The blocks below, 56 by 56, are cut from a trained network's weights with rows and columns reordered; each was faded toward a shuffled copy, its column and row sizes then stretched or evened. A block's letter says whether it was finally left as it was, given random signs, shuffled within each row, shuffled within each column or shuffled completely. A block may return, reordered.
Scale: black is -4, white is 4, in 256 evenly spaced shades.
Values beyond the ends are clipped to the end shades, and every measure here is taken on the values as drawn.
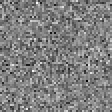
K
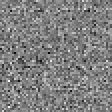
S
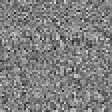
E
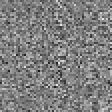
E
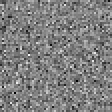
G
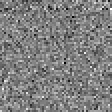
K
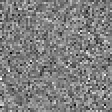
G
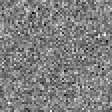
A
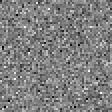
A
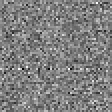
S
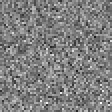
A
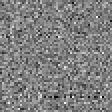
E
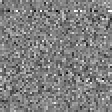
K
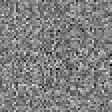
E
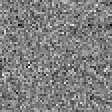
K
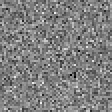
A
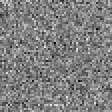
K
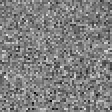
K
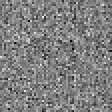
G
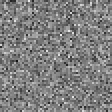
A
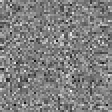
E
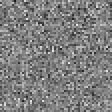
S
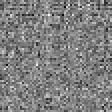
E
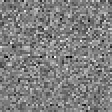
K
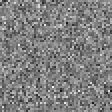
K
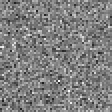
A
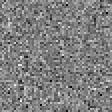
G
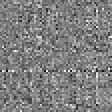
E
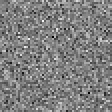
A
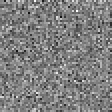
S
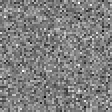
G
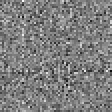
S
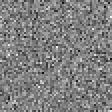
A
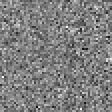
G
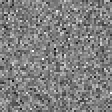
A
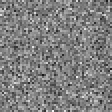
K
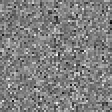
G
